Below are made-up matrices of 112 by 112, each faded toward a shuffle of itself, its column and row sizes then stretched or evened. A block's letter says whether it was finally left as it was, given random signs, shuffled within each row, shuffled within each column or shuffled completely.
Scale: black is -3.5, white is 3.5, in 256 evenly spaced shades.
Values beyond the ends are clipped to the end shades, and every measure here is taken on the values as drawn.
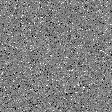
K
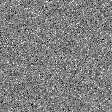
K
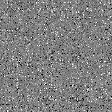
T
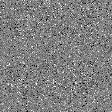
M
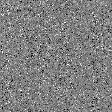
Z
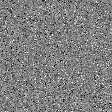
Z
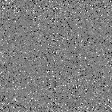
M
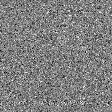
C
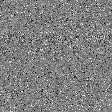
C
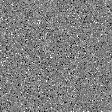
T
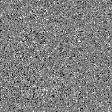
T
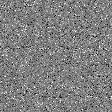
C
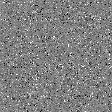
M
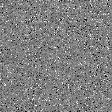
M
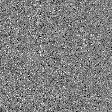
Z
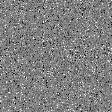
Z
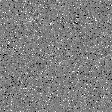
C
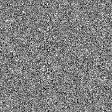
M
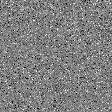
C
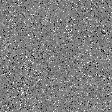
Z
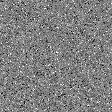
K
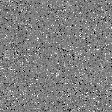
T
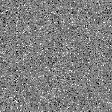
T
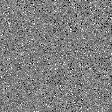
T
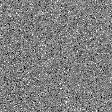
Z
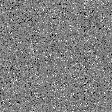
Z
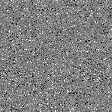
C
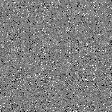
T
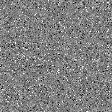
M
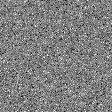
K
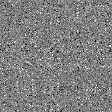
T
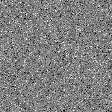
K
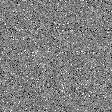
C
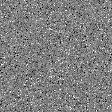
Z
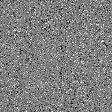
Z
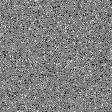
C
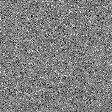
C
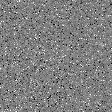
Z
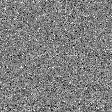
C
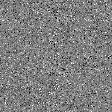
M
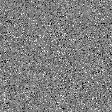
M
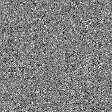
M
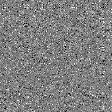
T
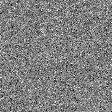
Z
